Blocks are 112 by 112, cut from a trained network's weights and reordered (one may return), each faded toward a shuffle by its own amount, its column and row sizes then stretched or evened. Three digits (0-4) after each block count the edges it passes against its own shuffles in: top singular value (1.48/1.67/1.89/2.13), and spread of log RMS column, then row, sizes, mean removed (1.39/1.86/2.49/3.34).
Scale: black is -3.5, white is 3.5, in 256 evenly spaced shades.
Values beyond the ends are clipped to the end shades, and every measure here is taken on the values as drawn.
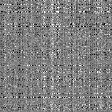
4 2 4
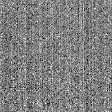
3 1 3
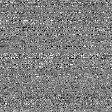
0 0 4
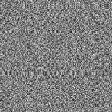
4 1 1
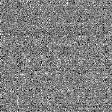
0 2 2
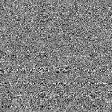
1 0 3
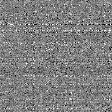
1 2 3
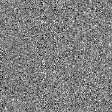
0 3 1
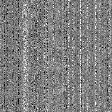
4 4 0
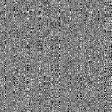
4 4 1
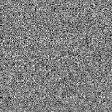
3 1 3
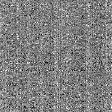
2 0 3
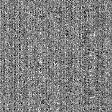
3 2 2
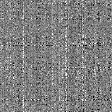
3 3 3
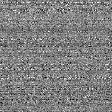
2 1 3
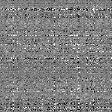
2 3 4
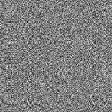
4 2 0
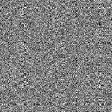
4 2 2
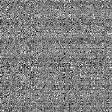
2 3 2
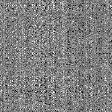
2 3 3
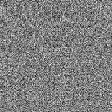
3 0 0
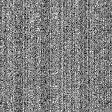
4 0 1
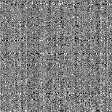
3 1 4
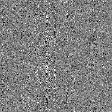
0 3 0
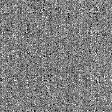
0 2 2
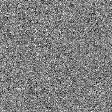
0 1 1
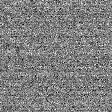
1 0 1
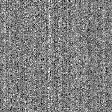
2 2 1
